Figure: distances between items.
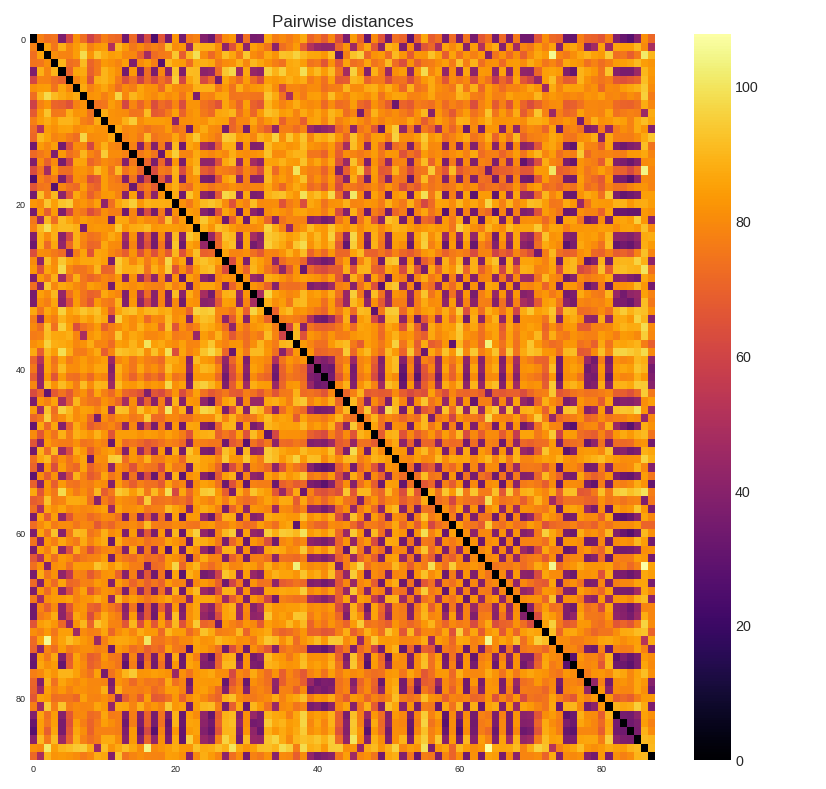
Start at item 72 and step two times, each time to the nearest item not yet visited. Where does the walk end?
35
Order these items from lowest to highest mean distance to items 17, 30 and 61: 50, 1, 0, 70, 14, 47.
1, 0, 70, 47, 50, 14
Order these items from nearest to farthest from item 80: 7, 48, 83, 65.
65, 83, 48, 7
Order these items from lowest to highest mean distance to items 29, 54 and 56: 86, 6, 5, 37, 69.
69, 86, 37, 5, 6
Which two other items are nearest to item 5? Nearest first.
26, 71
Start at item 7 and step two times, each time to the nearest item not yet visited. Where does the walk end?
36
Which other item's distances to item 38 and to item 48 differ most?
33
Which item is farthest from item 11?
51
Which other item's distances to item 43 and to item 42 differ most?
2
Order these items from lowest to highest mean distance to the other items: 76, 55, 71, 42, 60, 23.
76, 60, 42, 71, 55, 23
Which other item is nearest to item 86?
56
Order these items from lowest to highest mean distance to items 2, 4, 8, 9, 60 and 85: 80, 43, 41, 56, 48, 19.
19, 43, 56, 80, 41, 48
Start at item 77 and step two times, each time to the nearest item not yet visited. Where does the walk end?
20
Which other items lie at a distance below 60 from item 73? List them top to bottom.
9, 46, 56, 86
